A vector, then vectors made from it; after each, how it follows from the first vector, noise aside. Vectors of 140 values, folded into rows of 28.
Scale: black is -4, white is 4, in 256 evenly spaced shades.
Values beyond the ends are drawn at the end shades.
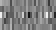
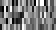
wrapped around, negated, scaled up.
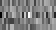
sign-scrambled.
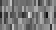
sign-scrambled.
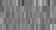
wrapped around, shrunk.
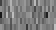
negated, partly zeroed.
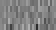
wrapped around, shrunk.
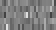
reversed, negated, partly zeroed.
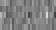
shrunk.
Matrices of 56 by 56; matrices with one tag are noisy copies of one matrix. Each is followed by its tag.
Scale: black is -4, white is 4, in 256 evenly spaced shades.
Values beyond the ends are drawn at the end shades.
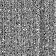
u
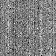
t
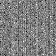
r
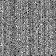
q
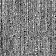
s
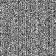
r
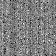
q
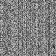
r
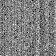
u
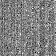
u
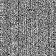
r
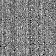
q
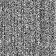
u
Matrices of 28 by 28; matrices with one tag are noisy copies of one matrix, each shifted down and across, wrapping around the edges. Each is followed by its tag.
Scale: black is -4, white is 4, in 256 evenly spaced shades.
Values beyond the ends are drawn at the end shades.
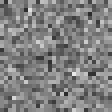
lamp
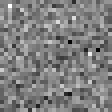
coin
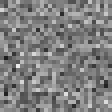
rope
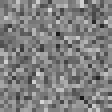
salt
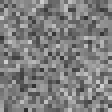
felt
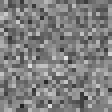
salt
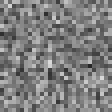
rope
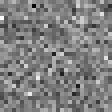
felt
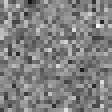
lamp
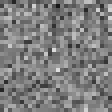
rope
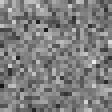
lamp
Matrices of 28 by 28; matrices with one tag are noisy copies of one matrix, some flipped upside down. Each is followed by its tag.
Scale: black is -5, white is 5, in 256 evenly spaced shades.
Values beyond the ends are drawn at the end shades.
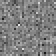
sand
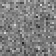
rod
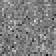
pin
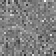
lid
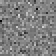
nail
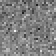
rod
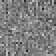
lid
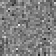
sand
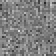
sand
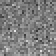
rod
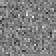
nail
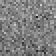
rod
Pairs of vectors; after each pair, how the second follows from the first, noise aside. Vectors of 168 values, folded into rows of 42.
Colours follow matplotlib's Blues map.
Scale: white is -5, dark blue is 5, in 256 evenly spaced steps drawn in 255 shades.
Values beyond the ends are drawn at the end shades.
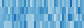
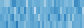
wrapped around, negated, partly zeroed.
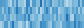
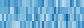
reversed.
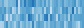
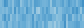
reversed, negated, shrunk.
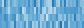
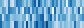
wrapped around, negated, scaled up.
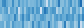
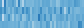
reversed, partly zeroed.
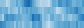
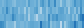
wrapped around, negated, partly zeroed.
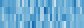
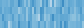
reversed, negated, shrunk.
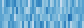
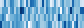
wrapped around, negated, scaled up.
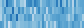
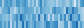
reversed.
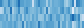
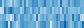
reversed.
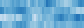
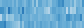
reversed, partly zeroed.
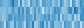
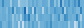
wrapped around, negated, partly zeroed.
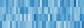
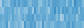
reversed, negated, shrunk.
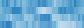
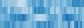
reversed.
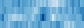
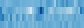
reversed, partly zeroed.
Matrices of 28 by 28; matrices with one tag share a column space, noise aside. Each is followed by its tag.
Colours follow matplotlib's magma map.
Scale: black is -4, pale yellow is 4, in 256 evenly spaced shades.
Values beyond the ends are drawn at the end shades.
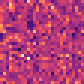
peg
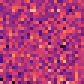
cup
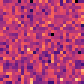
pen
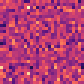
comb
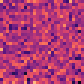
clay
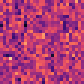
peg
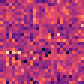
pen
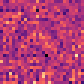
cup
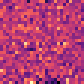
clay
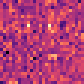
peg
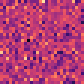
pen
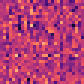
peg
